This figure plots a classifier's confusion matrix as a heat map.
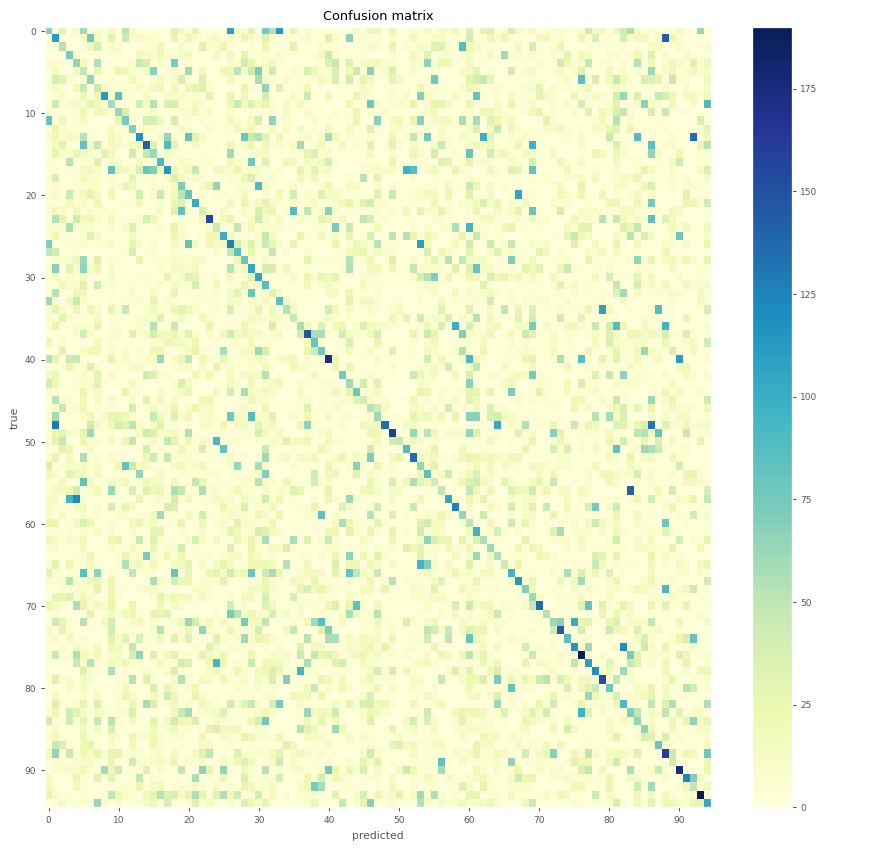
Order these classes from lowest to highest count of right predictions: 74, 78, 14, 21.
74, 21, 78, 14
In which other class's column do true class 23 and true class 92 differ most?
38
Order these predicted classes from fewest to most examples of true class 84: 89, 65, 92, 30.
65, 89, 30, 92
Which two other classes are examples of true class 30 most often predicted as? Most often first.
55, 54
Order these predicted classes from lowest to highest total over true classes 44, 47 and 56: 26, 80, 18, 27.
27, 80, 18, 26
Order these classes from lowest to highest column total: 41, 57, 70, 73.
70, 57, 73, 41
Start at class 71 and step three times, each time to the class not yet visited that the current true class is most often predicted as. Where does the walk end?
11
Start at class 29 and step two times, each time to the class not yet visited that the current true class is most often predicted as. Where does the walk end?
73
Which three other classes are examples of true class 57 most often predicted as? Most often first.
4, 3, 43
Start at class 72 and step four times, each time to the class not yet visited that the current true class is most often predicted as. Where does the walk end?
0
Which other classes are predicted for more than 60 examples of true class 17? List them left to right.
9, 14, 15, 51, 52, 69
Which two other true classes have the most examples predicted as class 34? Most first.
79, 65
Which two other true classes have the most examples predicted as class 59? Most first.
2, 37
